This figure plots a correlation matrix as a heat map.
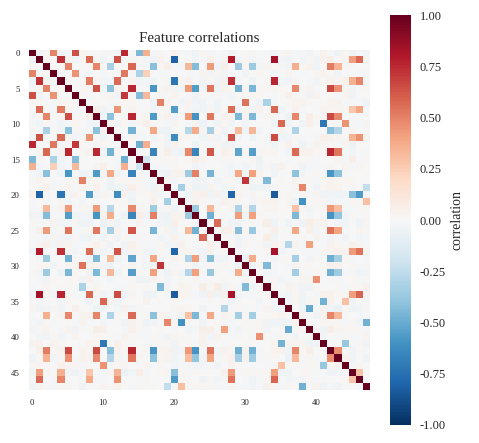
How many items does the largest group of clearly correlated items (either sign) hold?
14
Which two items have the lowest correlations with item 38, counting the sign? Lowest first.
21, 47
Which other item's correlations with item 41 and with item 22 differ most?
10
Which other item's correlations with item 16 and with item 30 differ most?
18
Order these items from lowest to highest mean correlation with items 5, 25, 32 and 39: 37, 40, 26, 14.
26, 40, 37, 14
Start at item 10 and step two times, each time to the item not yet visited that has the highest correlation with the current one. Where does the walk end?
44
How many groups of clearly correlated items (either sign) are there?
9
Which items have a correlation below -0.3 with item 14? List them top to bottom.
11, 17, 23, 29, 31
